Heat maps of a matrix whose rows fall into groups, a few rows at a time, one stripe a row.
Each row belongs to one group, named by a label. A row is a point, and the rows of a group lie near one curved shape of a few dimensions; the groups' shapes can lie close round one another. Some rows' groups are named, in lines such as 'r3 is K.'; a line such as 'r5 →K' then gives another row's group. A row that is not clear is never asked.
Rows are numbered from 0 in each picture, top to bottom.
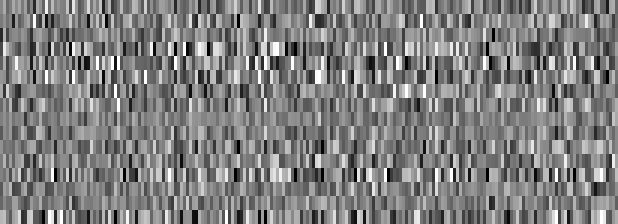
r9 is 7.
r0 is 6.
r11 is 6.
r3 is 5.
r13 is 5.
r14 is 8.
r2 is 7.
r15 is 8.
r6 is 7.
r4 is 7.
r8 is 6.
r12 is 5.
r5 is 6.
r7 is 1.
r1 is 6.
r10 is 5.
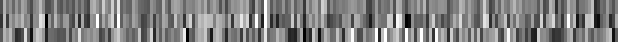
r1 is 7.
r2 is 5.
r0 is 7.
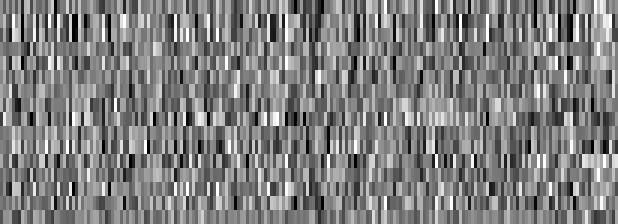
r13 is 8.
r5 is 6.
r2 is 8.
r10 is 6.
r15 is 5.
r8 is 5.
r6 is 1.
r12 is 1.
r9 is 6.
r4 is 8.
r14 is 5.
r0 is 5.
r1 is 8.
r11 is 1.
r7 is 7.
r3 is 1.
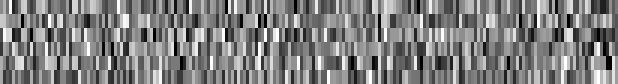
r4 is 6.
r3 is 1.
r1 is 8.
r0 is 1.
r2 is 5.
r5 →1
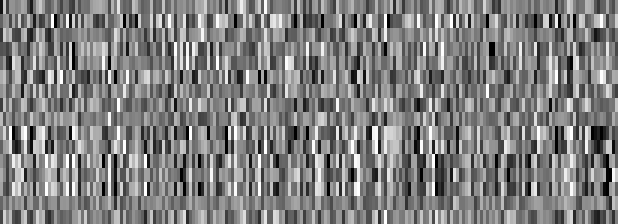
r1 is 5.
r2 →5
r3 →8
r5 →8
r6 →8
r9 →1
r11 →6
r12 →6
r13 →6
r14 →6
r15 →5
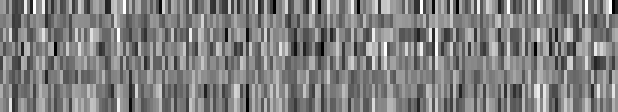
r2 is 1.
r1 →7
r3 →5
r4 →5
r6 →1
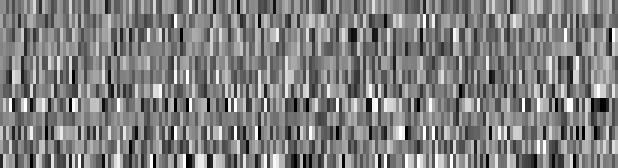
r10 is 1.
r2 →6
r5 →8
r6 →1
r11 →5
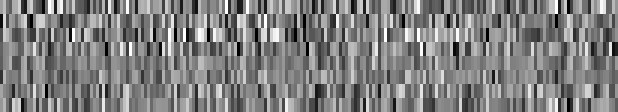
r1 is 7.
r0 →8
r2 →5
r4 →5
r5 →7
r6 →6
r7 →8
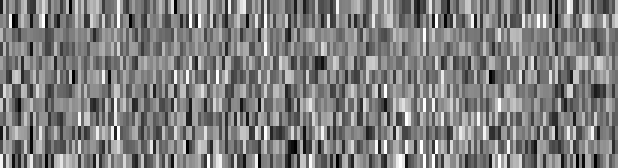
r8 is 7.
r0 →1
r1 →1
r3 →7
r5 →8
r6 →5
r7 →7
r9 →7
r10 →5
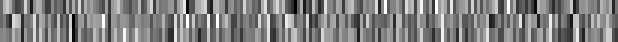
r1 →8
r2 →8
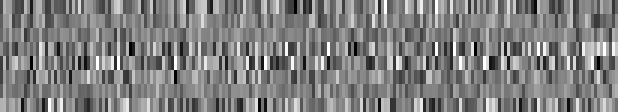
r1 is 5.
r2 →6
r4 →7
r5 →1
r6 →6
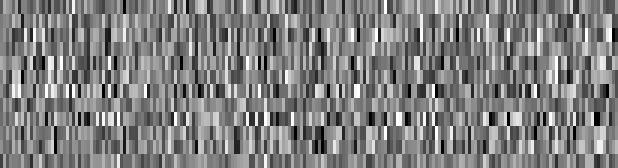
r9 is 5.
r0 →5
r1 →8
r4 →8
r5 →8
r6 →6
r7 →7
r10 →5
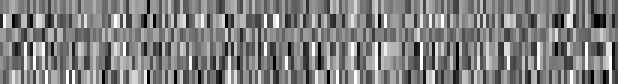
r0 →6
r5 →6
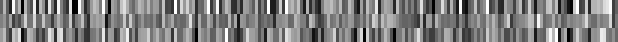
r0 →8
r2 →8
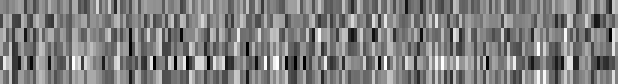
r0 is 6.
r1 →5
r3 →1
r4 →5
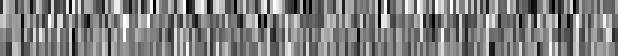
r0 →5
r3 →8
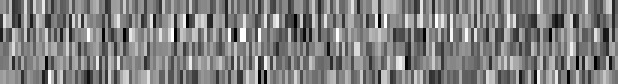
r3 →6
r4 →7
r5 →8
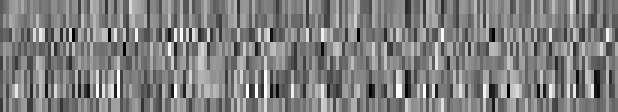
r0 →6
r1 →6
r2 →8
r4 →7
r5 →7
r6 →7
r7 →7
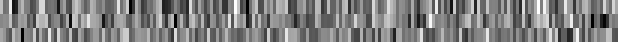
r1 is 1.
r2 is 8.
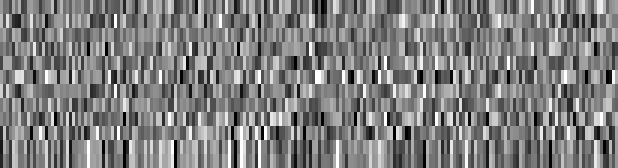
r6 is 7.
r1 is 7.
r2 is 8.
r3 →6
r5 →6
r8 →5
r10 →1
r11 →1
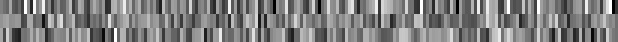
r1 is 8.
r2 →7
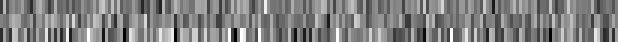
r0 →7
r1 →6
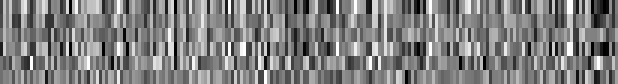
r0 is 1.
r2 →5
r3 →1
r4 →1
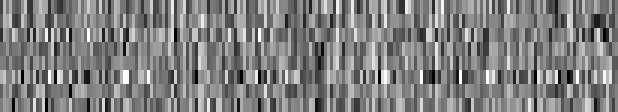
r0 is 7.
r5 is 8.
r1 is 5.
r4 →5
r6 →7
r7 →6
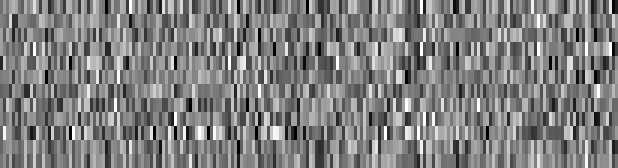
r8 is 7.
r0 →6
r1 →1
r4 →1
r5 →7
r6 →1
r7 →7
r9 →5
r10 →6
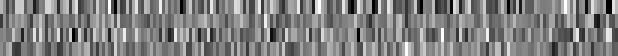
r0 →6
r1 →7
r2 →8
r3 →7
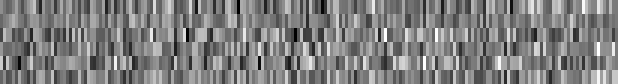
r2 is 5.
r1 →6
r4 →7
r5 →1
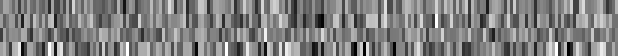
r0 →5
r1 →5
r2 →7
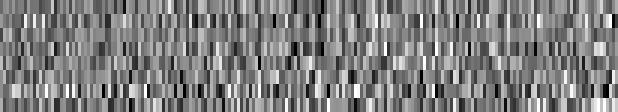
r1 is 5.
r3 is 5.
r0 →5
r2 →5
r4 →7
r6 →6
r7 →1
